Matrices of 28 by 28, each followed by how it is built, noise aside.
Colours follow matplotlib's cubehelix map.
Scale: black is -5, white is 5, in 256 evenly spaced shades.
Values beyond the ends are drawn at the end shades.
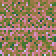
repeating columns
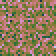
repeating columns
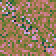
banded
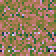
uneven rows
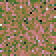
sparse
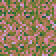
repeating columns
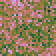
smooth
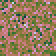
block diagonal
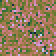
banded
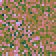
lower triangular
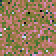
sparse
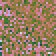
lower triangular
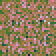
repeating columns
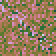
banded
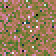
sparse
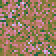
block diagonal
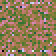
uneven rows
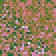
lower triangular
